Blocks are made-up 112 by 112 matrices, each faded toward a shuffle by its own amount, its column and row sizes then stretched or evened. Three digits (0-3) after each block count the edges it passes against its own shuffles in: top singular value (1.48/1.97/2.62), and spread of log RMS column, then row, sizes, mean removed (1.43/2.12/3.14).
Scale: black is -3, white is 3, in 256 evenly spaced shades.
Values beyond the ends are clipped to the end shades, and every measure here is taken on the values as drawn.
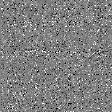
0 2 2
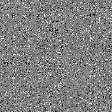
0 2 2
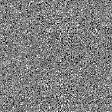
1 2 1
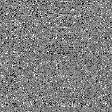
1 1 2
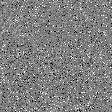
0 0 2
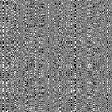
3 3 0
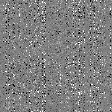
0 3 1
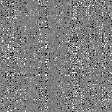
2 3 2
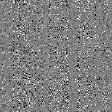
0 3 2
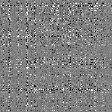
0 3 3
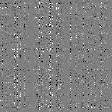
1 3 2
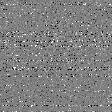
0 0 3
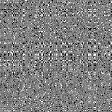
3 2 2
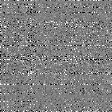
1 2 3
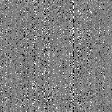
2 3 1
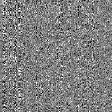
2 3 0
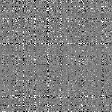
1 3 3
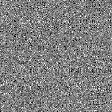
2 1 1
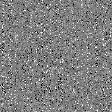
0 2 0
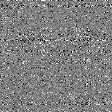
0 1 3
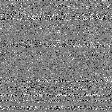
0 0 3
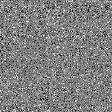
1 1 2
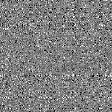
2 2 2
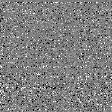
0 1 3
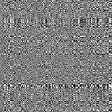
3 3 3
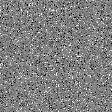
0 1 0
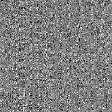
2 2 1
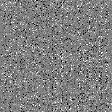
1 2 0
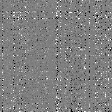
0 3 2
